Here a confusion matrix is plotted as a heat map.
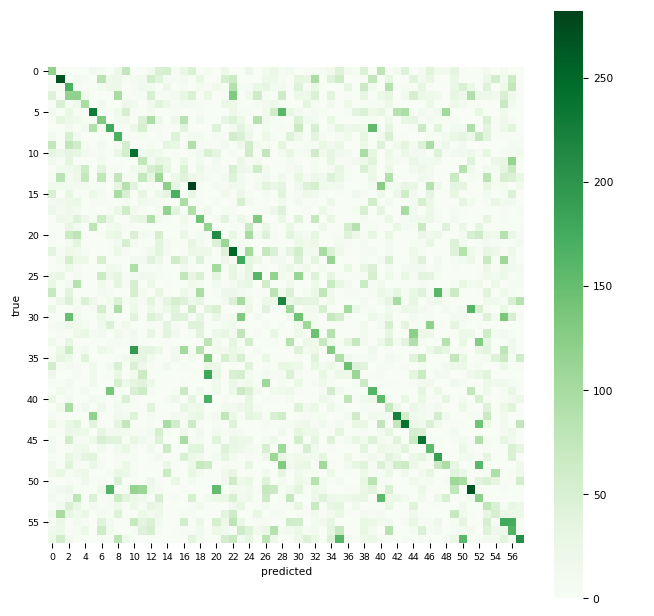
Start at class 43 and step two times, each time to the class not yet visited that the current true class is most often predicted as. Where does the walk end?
40
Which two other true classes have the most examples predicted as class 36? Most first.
29, 40
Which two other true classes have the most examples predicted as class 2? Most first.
30, 3
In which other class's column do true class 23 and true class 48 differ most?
52
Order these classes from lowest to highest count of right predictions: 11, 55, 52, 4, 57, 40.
11, 4, 52, 40, 55, 57
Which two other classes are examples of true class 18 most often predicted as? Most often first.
25, 12
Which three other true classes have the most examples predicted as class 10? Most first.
34, 51, 24
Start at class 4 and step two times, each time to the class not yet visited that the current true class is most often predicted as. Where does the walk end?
56
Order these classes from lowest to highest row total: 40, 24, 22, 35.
24, 40, 35, 22
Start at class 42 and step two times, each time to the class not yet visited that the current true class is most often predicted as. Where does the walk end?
28
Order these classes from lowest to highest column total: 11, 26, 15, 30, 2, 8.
15, 11, 26, 30, 8, 2
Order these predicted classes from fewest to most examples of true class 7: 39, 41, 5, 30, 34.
34, 41, 30, 5, 39
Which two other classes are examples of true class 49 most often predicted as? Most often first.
54, 14
